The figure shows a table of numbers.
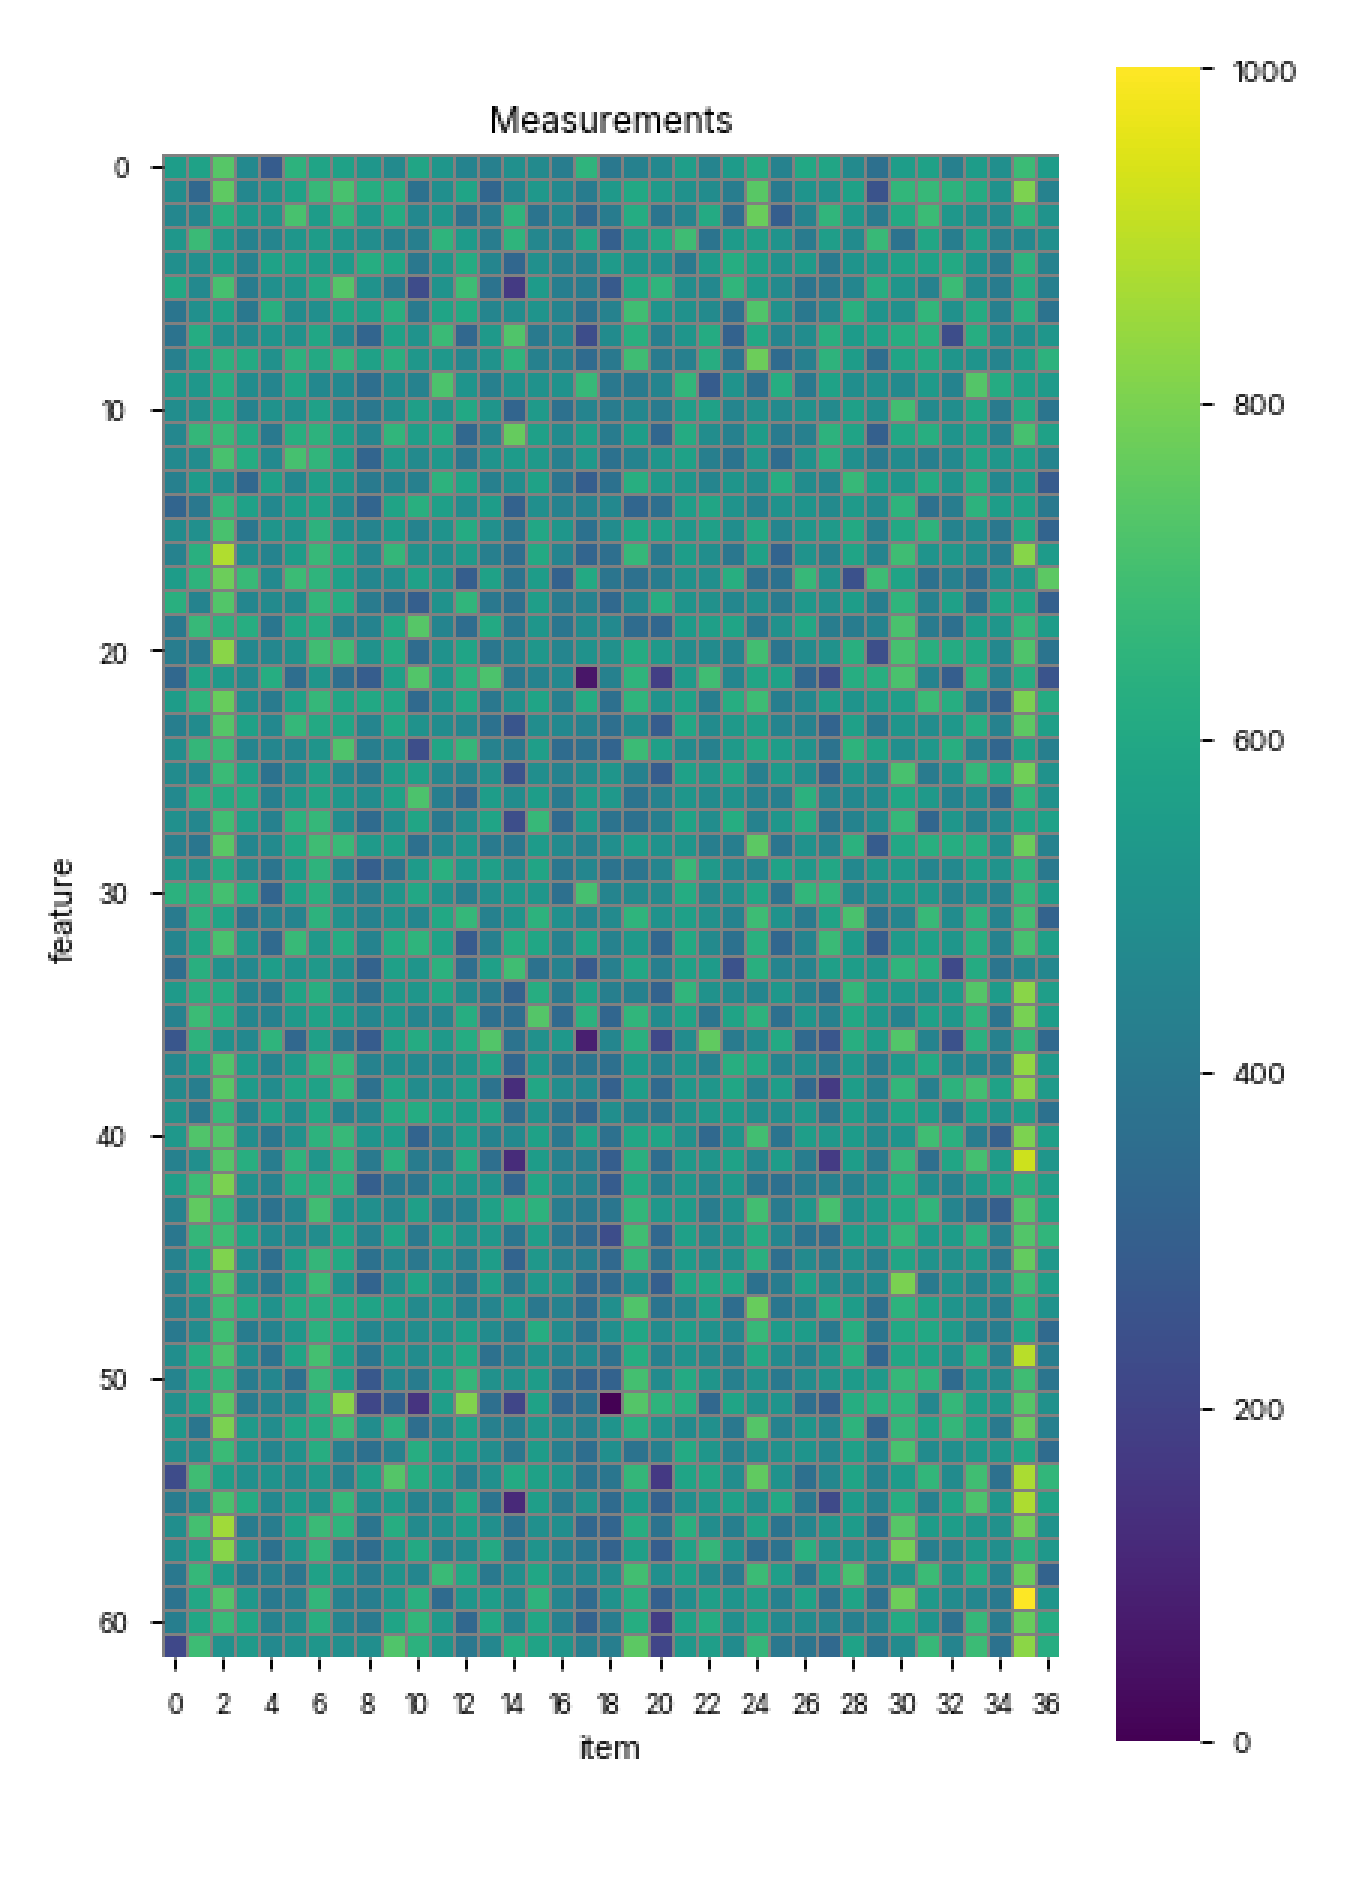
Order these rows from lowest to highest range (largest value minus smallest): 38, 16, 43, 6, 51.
6, 43, 16, 38, 51
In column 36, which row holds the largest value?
17
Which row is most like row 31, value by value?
58
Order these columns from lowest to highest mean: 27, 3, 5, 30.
27, 3, 5, 30
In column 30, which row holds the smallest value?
3
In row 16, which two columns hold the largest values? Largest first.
2, 35
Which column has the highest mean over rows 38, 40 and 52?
35
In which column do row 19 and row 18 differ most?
10
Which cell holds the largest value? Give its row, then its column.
59, 35
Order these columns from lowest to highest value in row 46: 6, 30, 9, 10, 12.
12, 9, 10, 6, 30
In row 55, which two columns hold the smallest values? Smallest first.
14, 27
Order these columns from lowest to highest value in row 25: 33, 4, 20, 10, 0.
20, 4, 0, 10, 33
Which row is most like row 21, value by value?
36
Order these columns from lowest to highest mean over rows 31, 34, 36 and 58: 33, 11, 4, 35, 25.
4, 25, 11, 33, 35
